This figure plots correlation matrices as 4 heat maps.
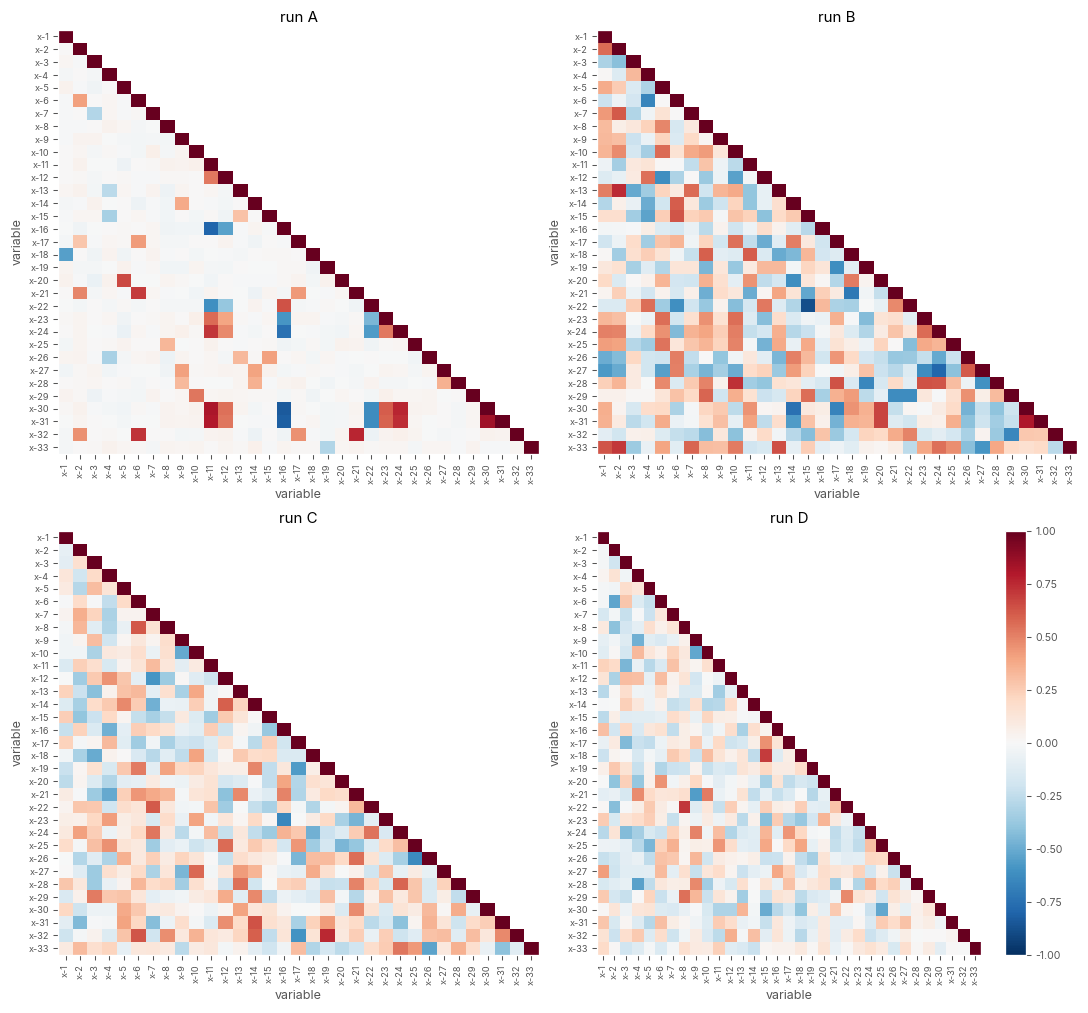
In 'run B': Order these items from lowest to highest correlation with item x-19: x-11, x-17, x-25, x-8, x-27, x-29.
x-17, x-8, x-29, x-25, x-11, x-27
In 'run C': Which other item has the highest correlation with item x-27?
x-10
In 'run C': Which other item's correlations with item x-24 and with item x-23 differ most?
x-16
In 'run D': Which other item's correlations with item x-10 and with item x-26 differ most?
x-9
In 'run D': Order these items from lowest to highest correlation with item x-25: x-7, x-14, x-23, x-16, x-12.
x-23, x-14, x-16, x-12, x-7
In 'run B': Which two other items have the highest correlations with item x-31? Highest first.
x-30, x-20
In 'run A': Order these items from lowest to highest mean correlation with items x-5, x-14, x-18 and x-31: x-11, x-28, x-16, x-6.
x-16, x-6, x-28, x-11
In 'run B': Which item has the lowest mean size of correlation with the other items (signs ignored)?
x-16
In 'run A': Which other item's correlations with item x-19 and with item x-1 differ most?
x-18
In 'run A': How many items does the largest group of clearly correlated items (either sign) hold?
8
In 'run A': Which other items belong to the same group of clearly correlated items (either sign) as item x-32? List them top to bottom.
x-2, x-6, x-17, x-21
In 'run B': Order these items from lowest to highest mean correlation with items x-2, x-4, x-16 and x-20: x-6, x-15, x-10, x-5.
x-6, x-15, x-10, x-5
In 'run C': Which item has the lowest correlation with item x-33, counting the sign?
x-26
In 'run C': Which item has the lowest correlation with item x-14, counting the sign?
x-7
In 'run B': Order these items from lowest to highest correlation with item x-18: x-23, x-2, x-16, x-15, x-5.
x-2, x-16, x-23, x-5, x-15
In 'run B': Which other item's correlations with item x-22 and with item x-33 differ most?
x-15
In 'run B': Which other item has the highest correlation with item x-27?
x-26
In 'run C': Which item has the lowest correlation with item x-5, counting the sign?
x-2
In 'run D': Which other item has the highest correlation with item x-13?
x-30
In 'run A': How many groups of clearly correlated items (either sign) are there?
10
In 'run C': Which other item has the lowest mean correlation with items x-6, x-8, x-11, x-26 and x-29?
x-17
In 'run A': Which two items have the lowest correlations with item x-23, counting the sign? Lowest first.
x-16, x-22
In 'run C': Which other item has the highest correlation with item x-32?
x-19
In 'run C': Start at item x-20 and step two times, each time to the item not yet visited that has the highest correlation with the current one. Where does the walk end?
x-21
